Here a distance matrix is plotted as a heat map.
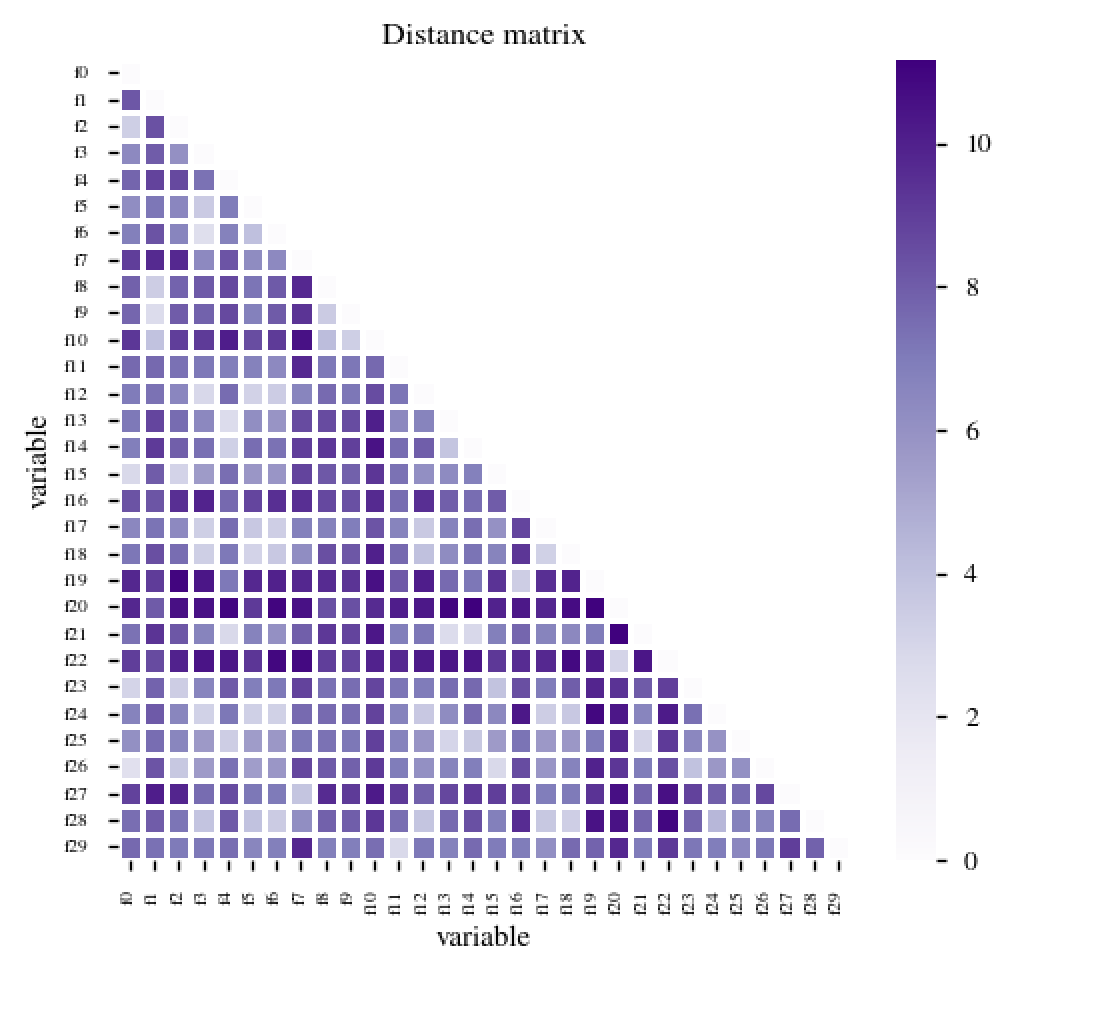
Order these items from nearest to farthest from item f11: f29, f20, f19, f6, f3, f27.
f29, f6, f3, f19, f27, f20
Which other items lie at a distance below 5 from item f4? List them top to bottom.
f13, f14, f21, f25
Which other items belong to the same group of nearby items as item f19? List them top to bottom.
f16
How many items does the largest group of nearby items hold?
8
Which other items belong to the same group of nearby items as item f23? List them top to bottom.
f0, f2, f15, f26
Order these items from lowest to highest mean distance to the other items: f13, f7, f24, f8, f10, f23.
f24, f13, f23, f8, f7, f10
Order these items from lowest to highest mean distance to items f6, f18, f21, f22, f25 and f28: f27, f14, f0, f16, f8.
f14, f0, f27, f8, f16
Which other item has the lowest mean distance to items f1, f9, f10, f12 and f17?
f8
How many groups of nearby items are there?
8
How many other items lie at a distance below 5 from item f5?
7
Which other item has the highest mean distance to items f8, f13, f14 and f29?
f20
